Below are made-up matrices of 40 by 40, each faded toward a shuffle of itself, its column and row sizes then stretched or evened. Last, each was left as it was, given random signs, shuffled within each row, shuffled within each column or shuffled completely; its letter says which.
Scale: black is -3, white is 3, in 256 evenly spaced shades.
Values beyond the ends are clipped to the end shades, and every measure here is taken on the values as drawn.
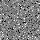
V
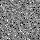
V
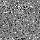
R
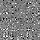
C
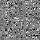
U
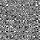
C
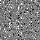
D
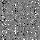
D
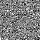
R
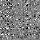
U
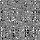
C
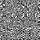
C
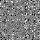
U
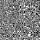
U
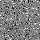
R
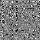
U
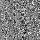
D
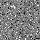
V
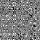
C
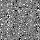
D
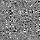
U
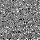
R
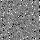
D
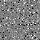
R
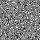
V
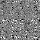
U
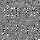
C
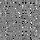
C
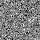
V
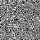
U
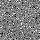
V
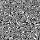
R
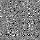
U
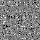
R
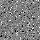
D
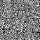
U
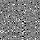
C
